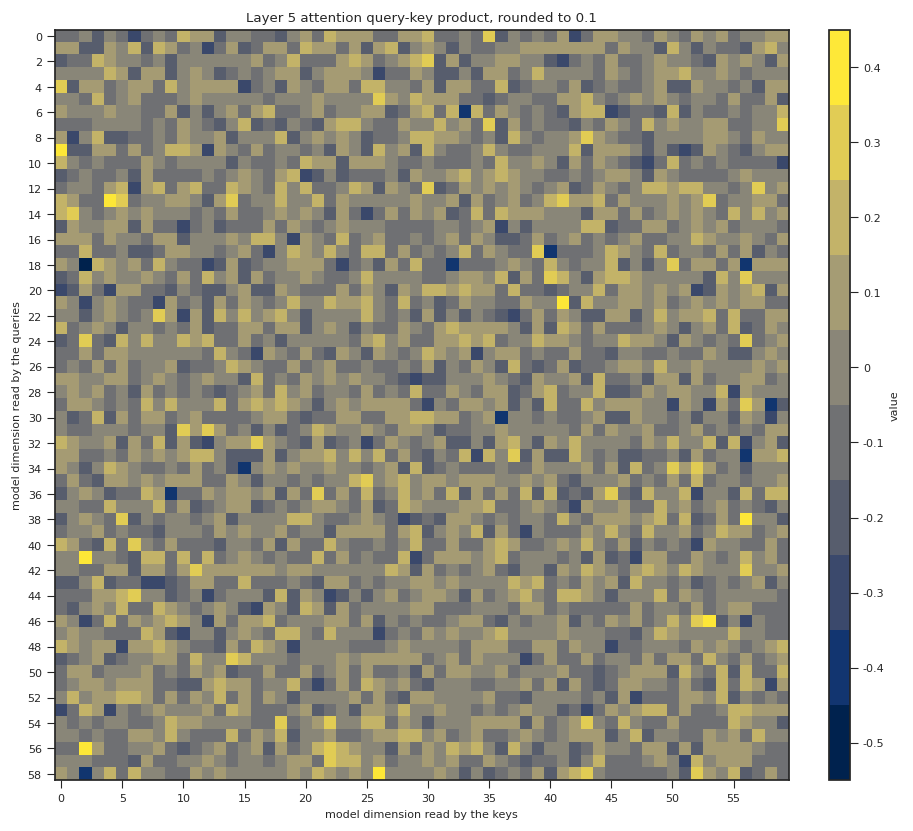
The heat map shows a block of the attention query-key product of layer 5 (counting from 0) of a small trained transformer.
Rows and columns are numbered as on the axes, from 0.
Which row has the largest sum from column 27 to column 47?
24
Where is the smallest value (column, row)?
2, 18
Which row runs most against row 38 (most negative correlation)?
48
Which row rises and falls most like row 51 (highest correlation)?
29
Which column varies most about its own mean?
56
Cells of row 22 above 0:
21
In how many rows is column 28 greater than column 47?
29
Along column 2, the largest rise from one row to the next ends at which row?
19
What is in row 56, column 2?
0.4
